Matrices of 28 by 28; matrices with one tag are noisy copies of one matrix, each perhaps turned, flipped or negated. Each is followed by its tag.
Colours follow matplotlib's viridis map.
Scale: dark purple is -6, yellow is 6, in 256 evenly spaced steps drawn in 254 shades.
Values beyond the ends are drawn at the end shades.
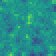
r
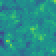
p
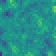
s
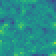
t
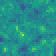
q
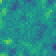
s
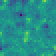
r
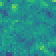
s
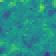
s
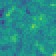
p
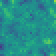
s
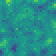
s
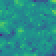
t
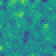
r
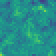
p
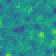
r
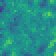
s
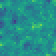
r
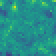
s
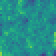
t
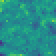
t
